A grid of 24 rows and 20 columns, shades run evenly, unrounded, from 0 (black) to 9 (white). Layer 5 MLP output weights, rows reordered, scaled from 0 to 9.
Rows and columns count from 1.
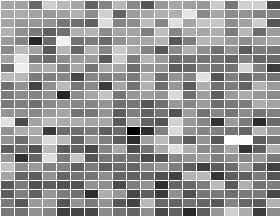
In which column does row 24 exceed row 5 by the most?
3
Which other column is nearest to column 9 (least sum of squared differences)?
2
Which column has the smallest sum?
10
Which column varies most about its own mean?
13
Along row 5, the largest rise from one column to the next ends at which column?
5
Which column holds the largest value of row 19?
1
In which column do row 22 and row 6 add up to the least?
12
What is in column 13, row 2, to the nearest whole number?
6
